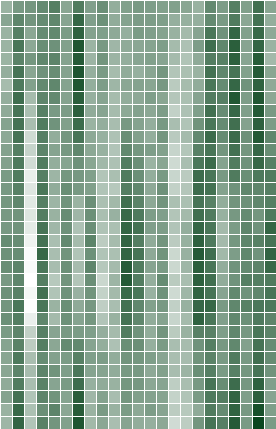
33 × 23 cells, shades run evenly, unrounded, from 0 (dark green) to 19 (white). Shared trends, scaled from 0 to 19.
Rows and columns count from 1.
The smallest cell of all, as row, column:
33, 22
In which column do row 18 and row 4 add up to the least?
18
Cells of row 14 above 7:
15
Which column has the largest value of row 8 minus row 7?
3
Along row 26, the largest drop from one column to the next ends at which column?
4
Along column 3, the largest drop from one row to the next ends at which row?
26
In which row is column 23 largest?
5
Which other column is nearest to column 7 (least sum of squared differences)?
20
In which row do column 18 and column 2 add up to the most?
1
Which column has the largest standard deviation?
7
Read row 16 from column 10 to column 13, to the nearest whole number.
12 4 6 10
